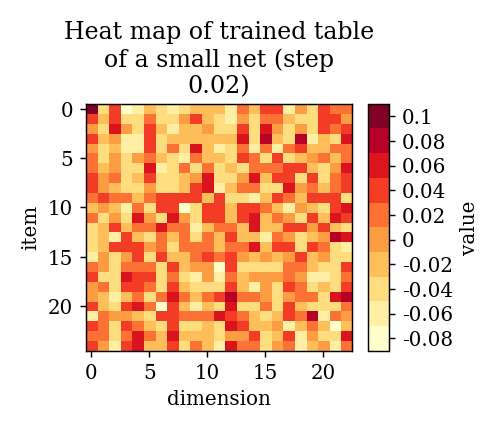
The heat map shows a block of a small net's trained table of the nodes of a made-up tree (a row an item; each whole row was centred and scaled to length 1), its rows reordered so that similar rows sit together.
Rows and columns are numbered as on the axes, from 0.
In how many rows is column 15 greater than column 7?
8
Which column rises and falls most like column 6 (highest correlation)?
11
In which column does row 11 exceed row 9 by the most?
14
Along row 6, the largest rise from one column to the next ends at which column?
5
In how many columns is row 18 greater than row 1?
8
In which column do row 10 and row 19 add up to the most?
22
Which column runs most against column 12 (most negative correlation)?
2
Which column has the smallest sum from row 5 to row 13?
3
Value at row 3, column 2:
0
